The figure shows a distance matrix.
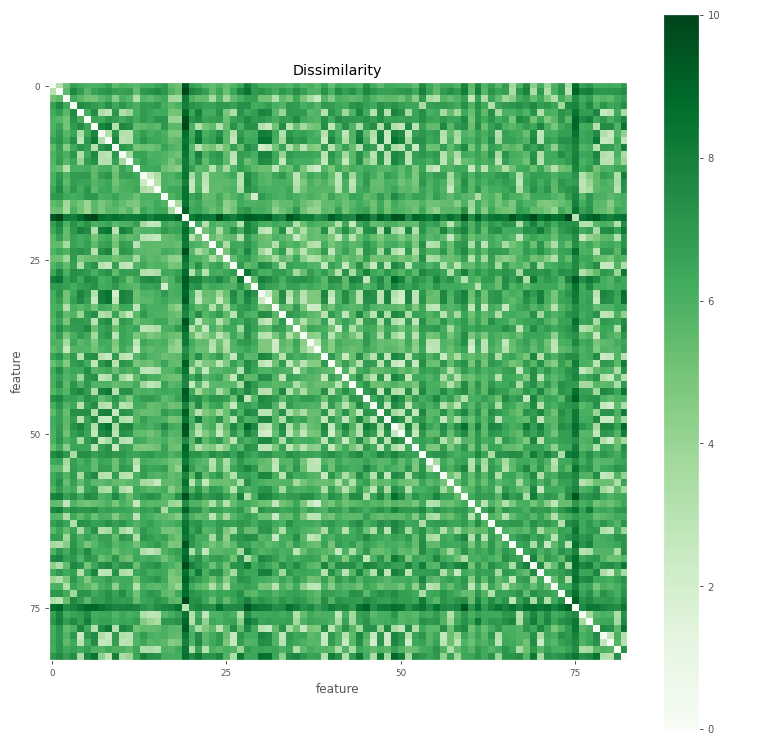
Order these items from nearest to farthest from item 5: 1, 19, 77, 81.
1, 81, 77, 19
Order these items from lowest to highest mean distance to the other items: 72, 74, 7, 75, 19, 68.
72, 7, 68, 74, 75, 19
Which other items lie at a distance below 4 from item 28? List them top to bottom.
45, 59, 68
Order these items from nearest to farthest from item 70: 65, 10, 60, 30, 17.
10, 17, 60, 65, 30
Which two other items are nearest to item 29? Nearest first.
16, 61
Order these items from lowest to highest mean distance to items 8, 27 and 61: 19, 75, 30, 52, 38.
38, 52, 30, 75, 19
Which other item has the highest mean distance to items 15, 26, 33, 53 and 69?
19
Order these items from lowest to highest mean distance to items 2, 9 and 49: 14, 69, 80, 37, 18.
37, 18, 14, 69, 80
